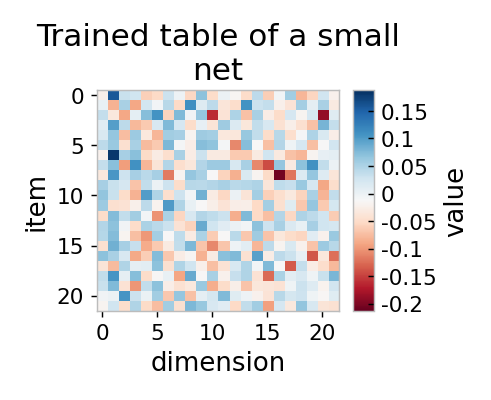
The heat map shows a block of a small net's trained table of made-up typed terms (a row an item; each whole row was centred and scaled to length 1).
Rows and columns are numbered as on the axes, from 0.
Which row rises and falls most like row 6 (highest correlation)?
0
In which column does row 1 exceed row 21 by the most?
15
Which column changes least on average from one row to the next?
9
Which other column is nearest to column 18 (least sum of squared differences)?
13
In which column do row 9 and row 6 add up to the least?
20
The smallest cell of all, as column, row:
16, 8
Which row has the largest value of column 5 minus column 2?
2
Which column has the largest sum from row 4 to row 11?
1
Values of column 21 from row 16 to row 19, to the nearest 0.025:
-0.125 -0.075 0.075 0.025
